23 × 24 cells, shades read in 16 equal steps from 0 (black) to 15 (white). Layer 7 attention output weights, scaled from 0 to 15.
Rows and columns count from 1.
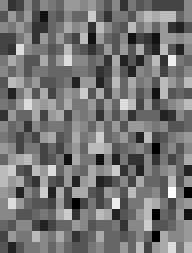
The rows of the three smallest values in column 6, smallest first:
2, 21, 3
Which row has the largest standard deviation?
18
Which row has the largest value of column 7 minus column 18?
16
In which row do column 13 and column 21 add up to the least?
11
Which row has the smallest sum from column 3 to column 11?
19
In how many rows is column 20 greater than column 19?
4
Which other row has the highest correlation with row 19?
8
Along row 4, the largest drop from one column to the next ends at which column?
12
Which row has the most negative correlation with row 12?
10
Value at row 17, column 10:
2
